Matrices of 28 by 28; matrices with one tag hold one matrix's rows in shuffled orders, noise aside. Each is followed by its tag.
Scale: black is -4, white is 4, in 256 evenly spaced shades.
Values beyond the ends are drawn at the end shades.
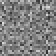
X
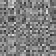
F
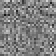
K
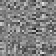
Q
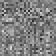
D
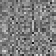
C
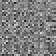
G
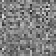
X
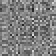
C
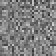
C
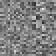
Q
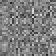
C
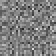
C
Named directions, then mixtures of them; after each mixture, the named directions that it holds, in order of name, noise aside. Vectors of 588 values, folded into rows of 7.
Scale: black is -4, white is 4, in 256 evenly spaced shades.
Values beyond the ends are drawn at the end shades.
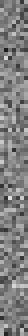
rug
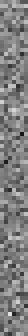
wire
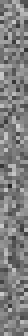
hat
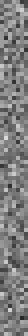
hat.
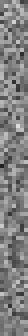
hat, wire.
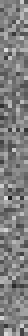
rug.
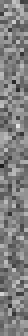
hat, wire.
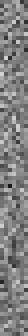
hat, rug.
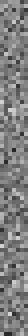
rug, wire.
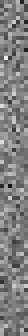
hat, rug.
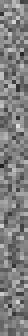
hat, wire.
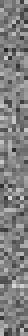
rug.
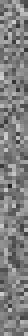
hat.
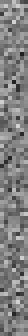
hat, wire.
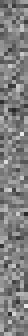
wire.
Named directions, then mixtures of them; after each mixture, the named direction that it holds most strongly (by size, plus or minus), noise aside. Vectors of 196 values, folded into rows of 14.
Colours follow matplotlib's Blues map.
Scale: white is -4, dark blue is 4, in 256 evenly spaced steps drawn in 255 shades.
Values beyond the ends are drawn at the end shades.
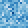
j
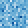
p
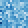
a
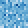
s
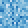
p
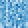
s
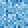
s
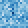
j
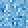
p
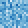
s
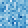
p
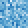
p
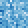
a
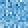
s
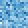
a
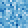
p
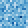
p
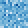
s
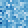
a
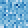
s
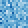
a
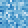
a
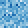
s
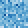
s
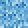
s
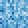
a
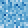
s
